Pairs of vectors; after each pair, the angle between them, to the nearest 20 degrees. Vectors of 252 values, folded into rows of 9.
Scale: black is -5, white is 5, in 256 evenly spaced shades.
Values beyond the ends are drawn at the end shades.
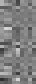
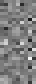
120 degrees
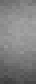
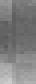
160 degrees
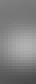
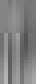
120 degrees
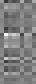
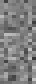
60 degrees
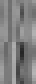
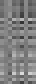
80 degrees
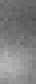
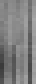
120 degrees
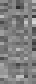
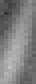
80 degrees
